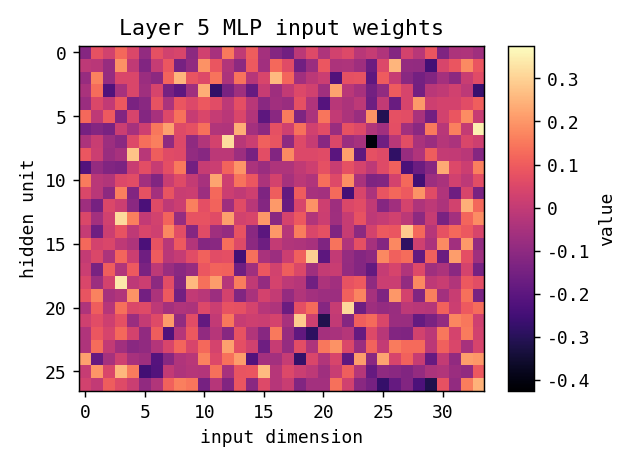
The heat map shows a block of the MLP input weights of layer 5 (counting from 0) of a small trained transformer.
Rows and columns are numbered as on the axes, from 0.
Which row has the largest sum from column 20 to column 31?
23
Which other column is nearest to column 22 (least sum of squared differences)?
4
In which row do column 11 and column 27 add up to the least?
15
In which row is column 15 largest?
25
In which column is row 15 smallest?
27
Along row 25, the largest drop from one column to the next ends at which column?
5
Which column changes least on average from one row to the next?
2
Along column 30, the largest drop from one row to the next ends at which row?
16
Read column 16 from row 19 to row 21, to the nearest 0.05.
0 -0.05 0.05
